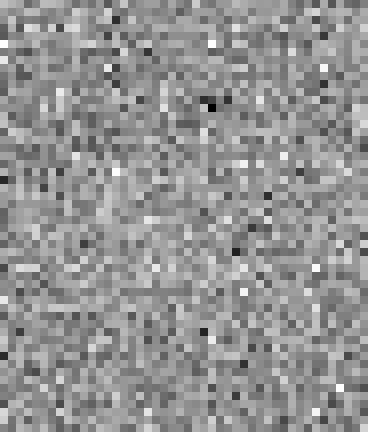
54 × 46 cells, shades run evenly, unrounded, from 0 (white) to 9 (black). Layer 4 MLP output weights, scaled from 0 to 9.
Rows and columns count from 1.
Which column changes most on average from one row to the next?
1
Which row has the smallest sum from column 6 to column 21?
39
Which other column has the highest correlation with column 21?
8
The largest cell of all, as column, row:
27, 14
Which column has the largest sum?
12
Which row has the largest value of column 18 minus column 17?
13
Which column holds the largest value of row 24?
6
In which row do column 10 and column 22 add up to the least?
34
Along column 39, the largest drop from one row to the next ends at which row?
37
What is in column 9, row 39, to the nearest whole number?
2
